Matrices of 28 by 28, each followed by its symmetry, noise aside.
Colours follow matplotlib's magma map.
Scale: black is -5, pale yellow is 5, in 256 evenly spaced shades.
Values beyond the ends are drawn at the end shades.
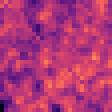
no symmetry.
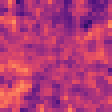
antisymmetric.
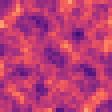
symmetric across the other diagonal.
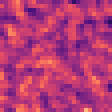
antisymmetric.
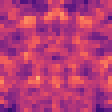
mirrored left to right.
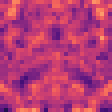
mirrored left to right.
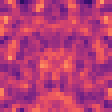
mirrored left to right.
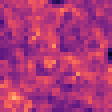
symmetric across the other diagonal.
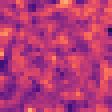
antisymmetric.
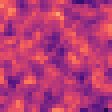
no symmetry.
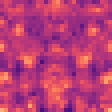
mirrored left to right.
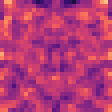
mirrored left to right.
